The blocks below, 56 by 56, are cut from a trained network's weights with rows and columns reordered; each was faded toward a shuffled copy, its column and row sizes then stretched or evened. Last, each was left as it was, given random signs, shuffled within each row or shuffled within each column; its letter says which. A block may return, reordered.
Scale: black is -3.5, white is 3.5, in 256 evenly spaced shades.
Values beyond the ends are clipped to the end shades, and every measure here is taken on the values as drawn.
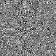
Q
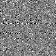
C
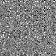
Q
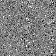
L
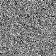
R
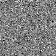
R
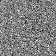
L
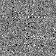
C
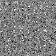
C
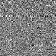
Q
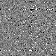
C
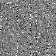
L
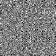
Q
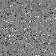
R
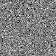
C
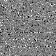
R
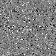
R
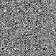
Q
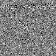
C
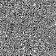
C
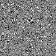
C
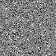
L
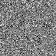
R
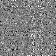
C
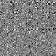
Q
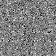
R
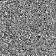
C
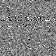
C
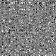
Q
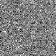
Q
